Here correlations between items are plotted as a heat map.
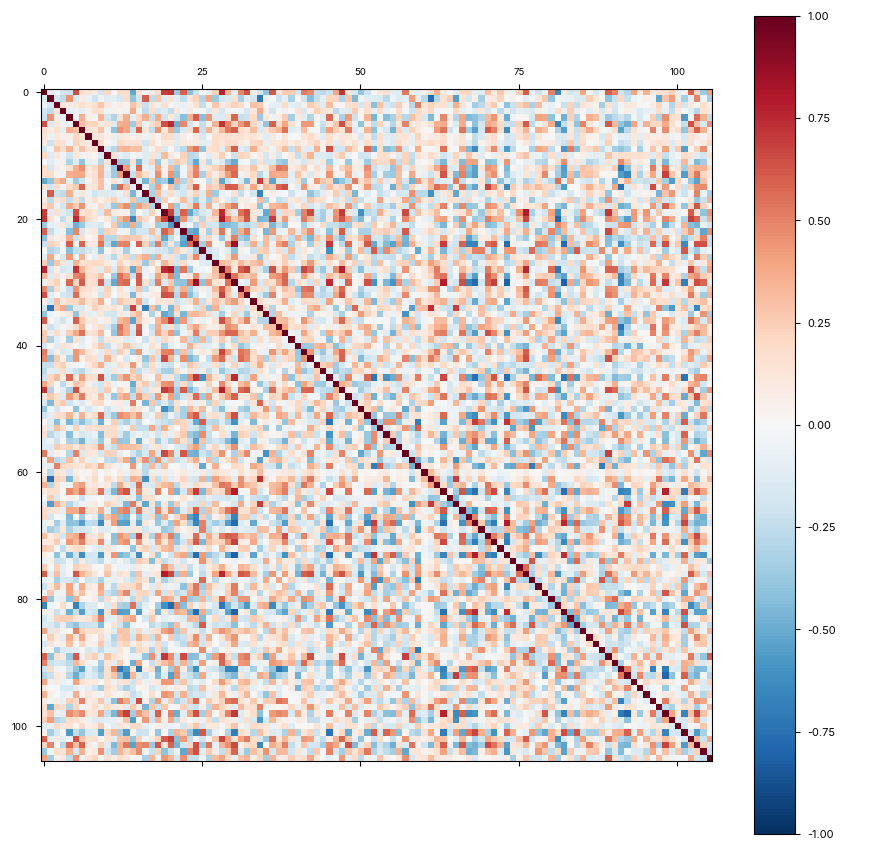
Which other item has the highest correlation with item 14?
34
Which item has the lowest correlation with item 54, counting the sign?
45
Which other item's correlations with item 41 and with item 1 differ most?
61
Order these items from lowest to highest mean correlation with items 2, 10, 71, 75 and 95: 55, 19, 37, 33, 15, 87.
55, 37, 87, 15, 33, 19
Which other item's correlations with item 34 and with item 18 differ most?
103
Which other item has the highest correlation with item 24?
30
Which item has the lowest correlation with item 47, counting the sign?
81
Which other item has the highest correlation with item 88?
77
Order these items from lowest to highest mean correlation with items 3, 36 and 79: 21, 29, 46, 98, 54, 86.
21, 54, 46, 86, 29, 98
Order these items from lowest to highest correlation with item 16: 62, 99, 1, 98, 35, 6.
62, 35, 6, 98, 99, 1
